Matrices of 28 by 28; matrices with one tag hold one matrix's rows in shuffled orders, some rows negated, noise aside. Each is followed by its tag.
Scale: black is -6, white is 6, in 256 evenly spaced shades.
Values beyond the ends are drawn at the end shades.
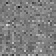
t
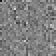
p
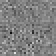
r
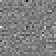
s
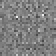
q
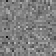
t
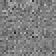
r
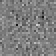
q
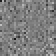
p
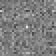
s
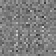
q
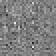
r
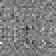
s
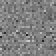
s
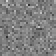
t
